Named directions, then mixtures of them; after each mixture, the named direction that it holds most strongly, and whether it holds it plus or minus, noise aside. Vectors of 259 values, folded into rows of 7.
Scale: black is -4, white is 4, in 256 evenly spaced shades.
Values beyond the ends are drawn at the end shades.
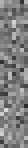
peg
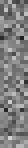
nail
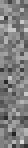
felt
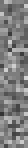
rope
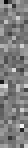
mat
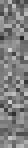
nail, plus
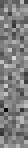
peg, minus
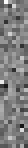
mat, minus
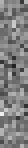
peg, plus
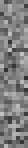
rope, minus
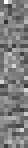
rope, plus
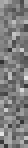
peg, plus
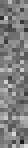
felt, minus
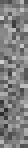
peg, minus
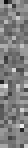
mat, plus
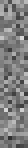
nail, minus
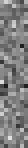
peg, plus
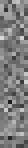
nail, minus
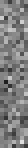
felt, plus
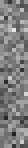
felt, plus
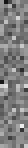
mat, plus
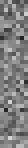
nail, plus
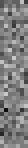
peg, minus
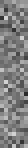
felt, minus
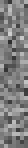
rope, minus
